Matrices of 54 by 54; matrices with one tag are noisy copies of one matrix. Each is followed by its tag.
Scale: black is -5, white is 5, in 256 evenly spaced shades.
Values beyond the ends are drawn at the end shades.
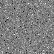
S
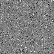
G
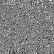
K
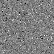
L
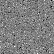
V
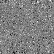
K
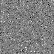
G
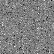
V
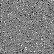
G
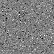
L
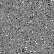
G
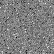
S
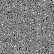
V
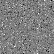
V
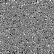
K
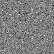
L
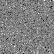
V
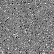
S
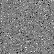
G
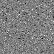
L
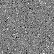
S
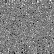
K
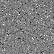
L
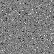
L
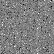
V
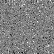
K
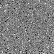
S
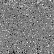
K
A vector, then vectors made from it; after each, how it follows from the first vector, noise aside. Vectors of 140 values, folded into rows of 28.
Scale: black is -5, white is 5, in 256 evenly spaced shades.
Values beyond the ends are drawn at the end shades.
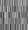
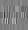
wrapped around, partly zeroed.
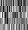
negated, scaled up.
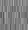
shrunk.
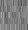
negated, shrunk.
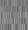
wrapped around, shrunk.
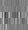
negated, partly zeroed.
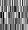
scaled up.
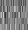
negated.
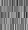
reversed.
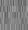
negated, shrunk.
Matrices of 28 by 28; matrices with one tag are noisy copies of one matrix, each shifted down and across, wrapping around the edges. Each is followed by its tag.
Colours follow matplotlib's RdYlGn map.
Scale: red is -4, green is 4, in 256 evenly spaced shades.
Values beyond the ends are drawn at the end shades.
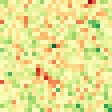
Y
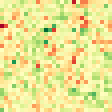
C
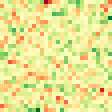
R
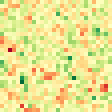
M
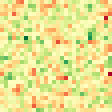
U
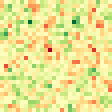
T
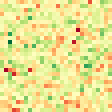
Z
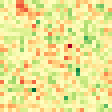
Y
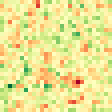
C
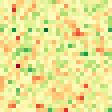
U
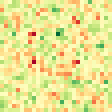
T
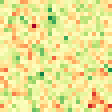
Y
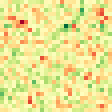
C
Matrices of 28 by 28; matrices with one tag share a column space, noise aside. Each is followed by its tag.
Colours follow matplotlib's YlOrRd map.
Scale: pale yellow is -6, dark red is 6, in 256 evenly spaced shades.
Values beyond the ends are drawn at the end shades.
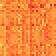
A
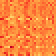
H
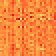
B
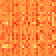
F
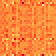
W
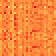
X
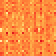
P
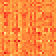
P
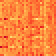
H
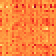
A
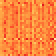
W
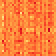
P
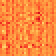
F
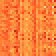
X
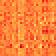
F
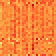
W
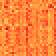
A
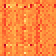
A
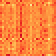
W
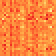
B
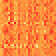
F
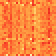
W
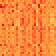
A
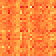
X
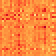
B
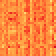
F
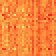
B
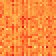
H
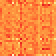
W
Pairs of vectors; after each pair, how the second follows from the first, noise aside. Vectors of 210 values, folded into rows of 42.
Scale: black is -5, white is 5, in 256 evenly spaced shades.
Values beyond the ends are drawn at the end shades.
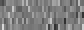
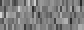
reversed, negated.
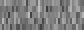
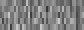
sign-scrambled.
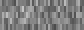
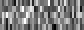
scaled up.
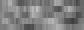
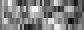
scaled up.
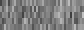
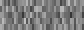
sign-scrambled.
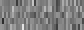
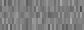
reversed, shrunk.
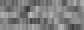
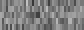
shuffled.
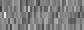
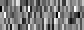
scaled up.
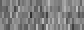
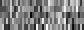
scaled up.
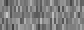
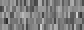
shuffled.
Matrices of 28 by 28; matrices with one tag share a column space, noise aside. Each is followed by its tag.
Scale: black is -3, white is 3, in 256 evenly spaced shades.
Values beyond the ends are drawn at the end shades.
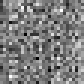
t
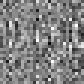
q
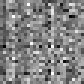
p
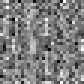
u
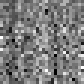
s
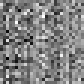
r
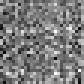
s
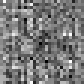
u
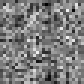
r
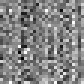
p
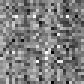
p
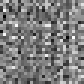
t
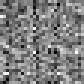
p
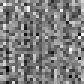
t
